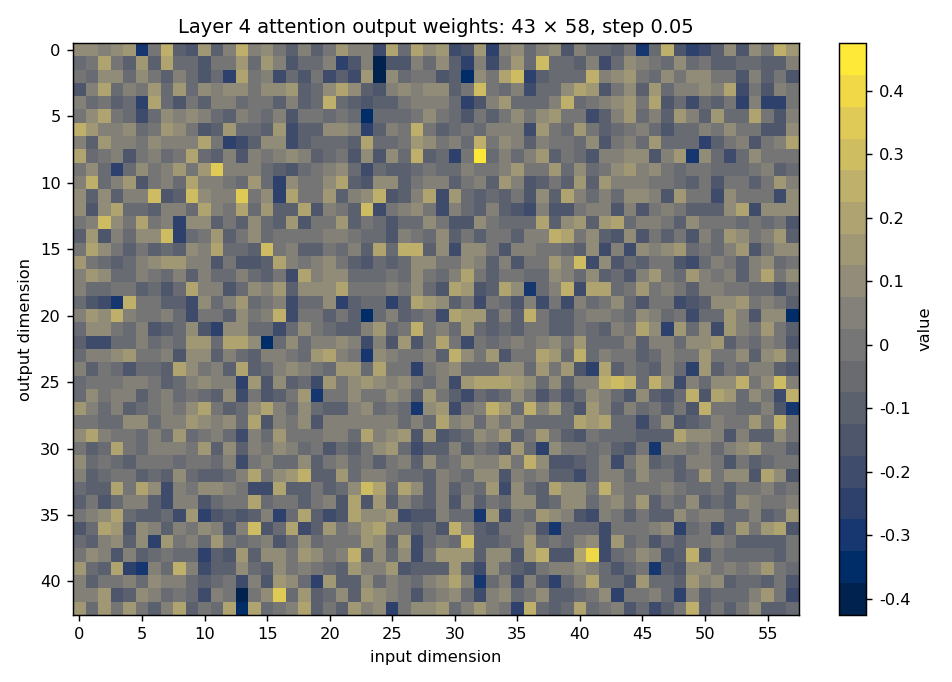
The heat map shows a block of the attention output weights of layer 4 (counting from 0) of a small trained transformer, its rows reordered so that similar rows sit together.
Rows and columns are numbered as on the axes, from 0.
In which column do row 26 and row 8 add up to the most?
32
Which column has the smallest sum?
19
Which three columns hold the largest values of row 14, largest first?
7, 38, 39
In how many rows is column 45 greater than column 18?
19
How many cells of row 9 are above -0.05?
35
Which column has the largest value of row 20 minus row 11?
16
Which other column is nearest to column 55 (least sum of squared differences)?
53
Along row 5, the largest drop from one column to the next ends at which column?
23
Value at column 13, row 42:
-0.35
